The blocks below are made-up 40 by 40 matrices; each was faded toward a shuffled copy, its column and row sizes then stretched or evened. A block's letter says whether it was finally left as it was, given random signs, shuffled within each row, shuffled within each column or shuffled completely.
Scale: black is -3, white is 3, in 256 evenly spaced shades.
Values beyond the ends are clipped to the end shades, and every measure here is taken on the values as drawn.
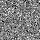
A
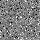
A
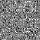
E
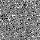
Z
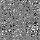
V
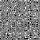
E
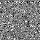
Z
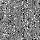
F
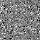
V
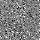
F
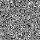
V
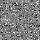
Z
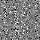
F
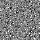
F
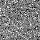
A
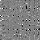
E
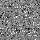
Z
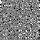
E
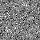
A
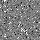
A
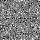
Z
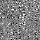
V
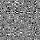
E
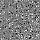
F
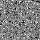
Z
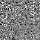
V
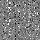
F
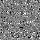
Z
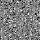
F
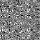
E
